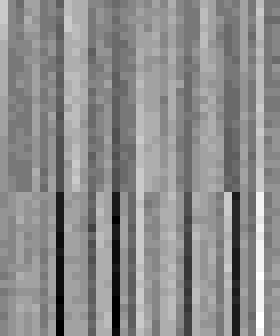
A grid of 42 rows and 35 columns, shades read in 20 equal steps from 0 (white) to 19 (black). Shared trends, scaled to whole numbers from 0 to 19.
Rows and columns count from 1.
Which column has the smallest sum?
33
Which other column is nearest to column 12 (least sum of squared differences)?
17
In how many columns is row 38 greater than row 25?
6
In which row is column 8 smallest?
2
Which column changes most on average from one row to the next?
12
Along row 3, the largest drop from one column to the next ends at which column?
9
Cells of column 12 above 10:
29
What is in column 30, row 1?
10
